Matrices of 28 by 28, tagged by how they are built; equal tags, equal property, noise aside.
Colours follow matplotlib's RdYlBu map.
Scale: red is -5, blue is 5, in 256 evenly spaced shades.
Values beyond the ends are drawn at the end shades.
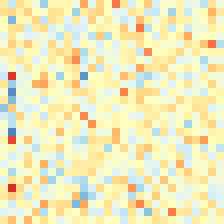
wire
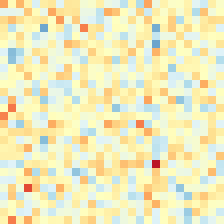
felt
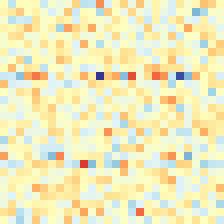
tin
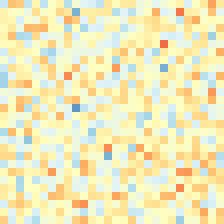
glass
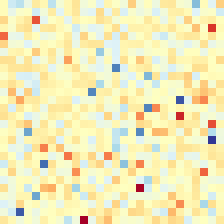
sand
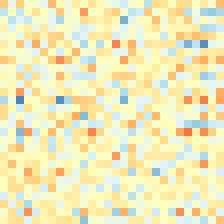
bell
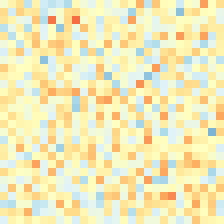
glass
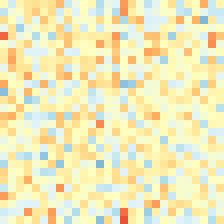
bell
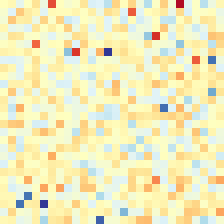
sand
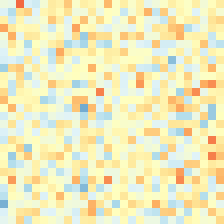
felt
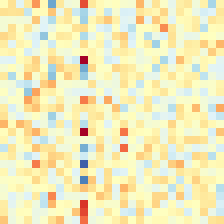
wire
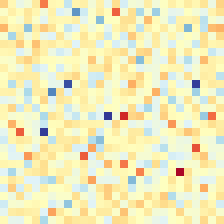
sand
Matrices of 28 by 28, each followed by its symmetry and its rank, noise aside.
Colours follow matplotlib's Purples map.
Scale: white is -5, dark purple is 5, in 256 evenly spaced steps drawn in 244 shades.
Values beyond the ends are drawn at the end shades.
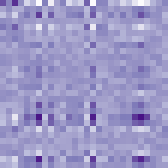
no symmetry, rank one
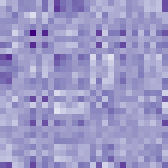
symmetric, rank three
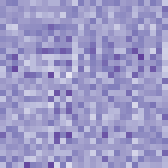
no symmetry, rank three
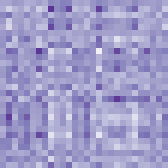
no symmetry, rank two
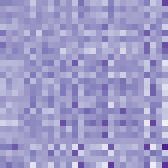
no symmetry, rank two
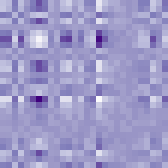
symmetric, rank one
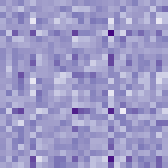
no symmetry, rank two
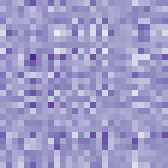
antisymmetric, rank two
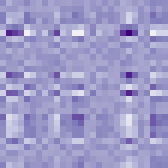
no symmetry, rank one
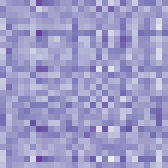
no symmetry, rank three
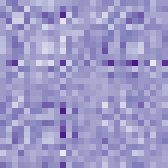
symmetric, rank three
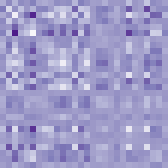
symmetric, rank two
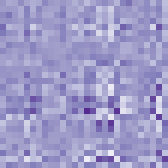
antisymmetric, rank two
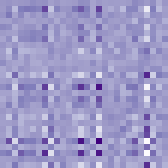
no symmetry, rank one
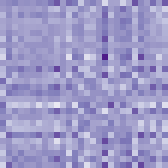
antisymmetric, rank two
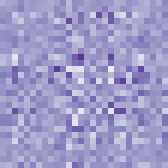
no symmetry, rank three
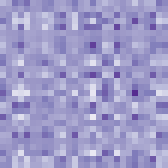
no symmetry, rank two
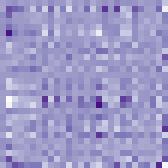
no symmetry, rank three
